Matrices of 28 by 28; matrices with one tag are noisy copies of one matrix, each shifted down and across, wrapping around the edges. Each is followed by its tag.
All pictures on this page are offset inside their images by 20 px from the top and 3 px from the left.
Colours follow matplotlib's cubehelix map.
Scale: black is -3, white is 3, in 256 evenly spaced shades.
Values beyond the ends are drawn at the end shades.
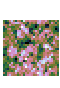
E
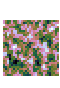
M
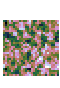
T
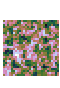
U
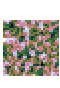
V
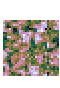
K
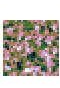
V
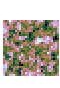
V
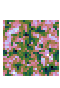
E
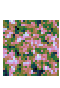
M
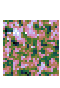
U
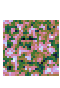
V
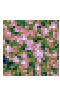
M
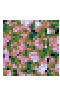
K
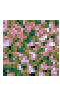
T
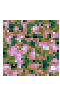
V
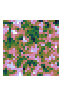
K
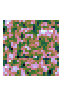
V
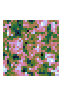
K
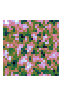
V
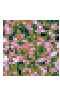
T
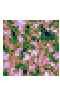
M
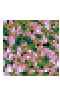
T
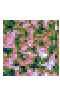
K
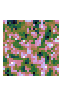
M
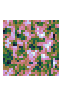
K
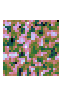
V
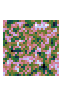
V
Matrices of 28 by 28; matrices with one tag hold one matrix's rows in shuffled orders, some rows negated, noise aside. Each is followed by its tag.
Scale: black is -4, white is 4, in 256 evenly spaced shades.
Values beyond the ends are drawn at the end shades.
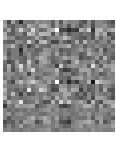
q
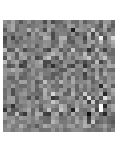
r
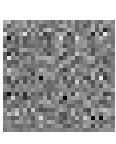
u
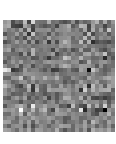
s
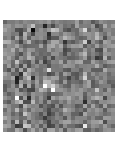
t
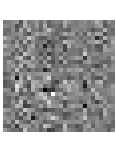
t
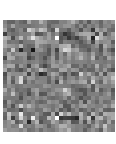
q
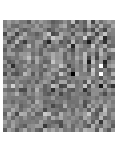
r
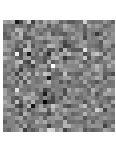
t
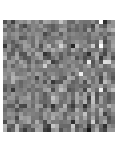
r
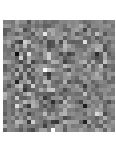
t
